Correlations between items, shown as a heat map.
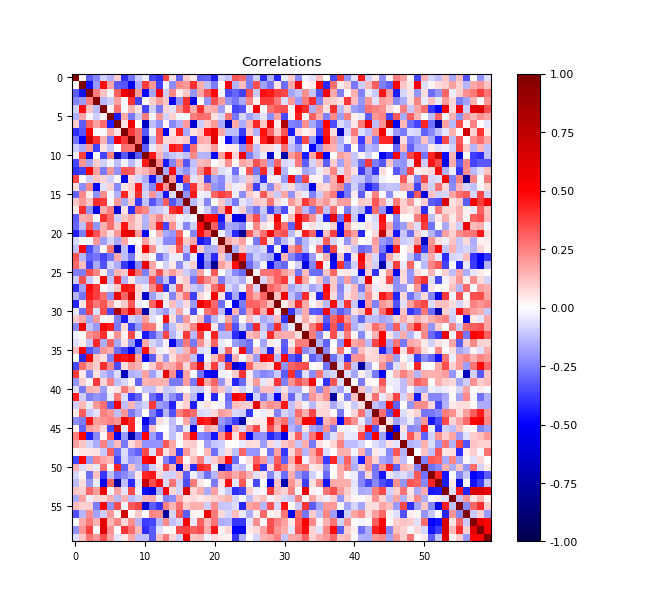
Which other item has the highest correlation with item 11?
49
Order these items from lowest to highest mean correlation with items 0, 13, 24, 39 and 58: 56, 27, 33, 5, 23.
56, 27, 23, 5, 33
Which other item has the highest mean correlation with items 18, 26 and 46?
32
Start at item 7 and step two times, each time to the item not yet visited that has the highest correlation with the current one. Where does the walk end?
19
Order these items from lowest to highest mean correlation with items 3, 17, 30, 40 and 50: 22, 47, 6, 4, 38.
22, 38, 47, 4, 6
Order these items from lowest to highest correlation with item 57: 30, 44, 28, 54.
54, 30, 28, 44
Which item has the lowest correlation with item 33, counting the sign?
24
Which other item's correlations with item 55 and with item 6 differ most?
17
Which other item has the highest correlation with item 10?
52
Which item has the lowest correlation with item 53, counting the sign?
11
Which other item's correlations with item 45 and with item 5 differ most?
6
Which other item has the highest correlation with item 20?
44
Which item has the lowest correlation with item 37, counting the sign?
41
